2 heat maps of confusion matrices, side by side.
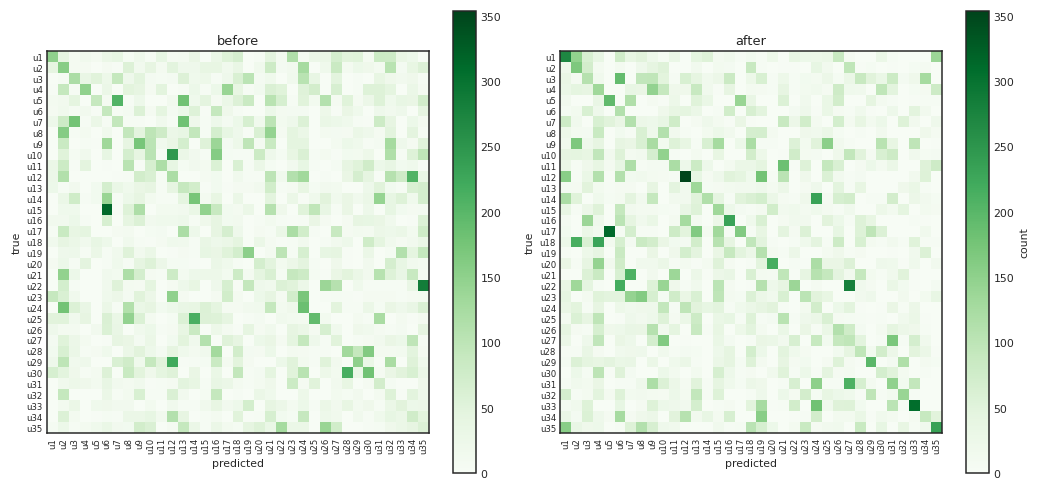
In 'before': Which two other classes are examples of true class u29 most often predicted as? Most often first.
u12, u32
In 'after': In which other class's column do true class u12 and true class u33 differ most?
u24
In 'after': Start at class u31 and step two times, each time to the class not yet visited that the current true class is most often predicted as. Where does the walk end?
u10
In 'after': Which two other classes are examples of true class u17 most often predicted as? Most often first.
u5, u13
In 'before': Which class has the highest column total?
u2
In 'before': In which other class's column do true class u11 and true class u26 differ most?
u8
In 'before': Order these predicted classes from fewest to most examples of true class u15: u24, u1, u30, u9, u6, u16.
u1, u30, u24, u16, u9, u6
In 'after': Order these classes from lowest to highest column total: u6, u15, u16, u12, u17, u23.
u17, u23, u16, u12, u15, u6
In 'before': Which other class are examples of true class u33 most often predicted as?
u19
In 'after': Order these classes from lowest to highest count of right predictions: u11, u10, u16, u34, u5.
u34, u11, u10, u5, u16
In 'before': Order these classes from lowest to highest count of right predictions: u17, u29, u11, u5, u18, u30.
u18, u17, u5, u11, u29, u30
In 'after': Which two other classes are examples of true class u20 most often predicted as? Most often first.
u4, u24
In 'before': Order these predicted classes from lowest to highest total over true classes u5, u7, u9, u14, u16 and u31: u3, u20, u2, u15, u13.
u20, u15, u2, u3, u13
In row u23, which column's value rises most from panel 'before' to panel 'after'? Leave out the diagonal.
u8
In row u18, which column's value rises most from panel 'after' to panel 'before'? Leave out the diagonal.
u30
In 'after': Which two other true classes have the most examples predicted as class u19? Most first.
u12, u34
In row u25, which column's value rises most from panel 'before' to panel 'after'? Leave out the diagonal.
u21
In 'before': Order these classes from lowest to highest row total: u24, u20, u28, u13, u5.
u20, u13, u28, u24, u5
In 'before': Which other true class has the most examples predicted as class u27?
u22
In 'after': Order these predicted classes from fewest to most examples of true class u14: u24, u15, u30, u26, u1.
u30, u15, u26, u1, u24
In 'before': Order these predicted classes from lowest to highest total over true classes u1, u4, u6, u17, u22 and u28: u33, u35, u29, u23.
u33, u29, u23, u35
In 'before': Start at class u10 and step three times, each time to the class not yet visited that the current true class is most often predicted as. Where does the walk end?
u24
